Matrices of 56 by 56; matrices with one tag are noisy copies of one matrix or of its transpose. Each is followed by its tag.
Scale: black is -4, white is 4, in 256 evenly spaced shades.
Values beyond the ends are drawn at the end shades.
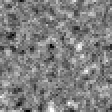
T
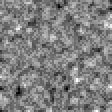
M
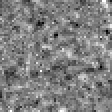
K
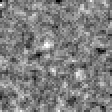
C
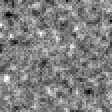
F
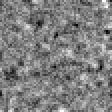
K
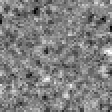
T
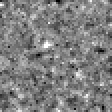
C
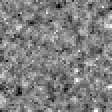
M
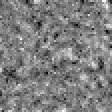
K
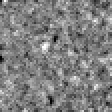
C
